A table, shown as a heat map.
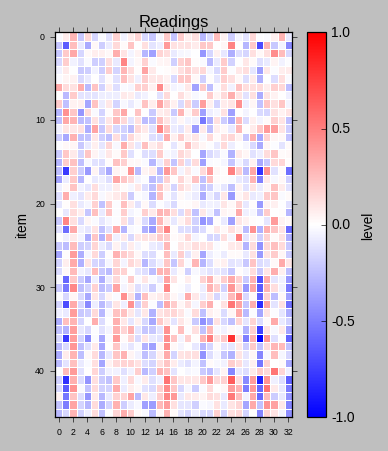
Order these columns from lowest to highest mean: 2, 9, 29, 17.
17, 9, 29, 2
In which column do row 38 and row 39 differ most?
24
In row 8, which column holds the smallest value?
4
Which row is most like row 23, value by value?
44
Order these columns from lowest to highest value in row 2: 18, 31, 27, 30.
18, 27, 31, 30
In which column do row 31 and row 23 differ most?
9
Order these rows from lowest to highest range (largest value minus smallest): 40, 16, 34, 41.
34, 40, 16, 41
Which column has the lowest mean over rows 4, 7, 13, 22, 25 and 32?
28
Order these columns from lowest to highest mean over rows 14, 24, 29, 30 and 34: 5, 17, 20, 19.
20, 19, 17, 5
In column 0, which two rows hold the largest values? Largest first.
6, 8
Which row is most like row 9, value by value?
15
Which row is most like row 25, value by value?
12
